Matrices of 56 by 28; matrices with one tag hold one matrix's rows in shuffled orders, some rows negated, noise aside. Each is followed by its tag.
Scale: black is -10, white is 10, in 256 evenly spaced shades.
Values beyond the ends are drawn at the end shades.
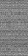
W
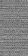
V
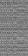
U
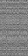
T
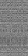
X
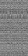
X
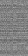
U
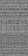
T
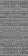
V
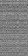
T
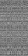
X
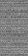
W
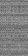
W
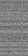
X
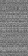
T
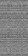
X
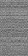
W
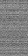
T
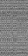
U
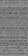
T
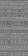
W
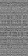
X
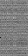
U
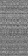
T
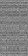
T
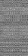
V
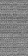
U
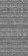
X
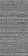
U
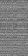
U
